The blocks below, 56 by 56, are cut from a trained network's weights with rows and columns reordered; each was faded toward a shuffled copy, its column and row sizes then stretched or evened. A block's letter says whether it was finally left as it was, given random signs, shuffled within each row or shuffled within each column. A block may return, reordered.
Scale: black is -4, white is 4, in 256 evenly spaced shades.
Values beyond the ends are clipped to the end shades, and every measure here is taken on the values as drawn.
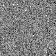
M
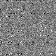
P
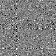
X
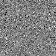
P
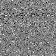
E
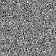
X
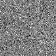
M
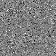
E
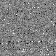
E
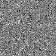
P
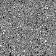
M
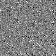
P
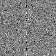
M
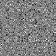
X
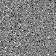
M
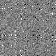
X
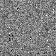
M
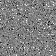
E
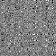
X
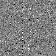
M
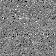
E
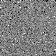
E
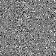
P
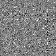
P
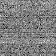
X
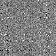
X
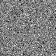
E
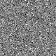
M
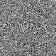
P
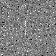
M
